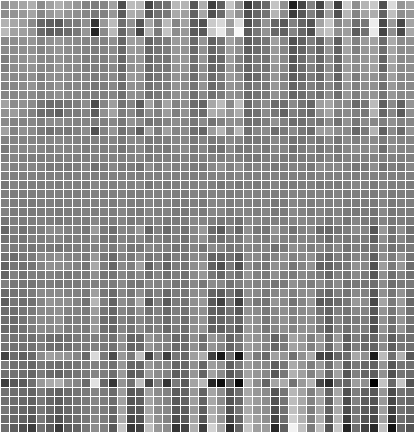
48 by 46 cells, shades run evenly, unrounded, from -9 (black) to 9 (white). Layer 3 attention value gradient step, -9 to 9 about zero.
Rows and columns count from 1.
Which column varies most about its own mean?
42
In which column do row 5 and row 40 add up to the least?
25
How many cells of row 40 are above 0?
20
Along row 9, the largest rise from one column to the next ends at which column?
39
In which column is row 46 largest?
33
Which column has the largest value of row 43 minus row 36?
11
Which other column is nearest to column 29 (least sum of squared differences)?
18
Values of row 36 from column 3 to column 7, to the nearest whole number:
-1 0 1 1 1
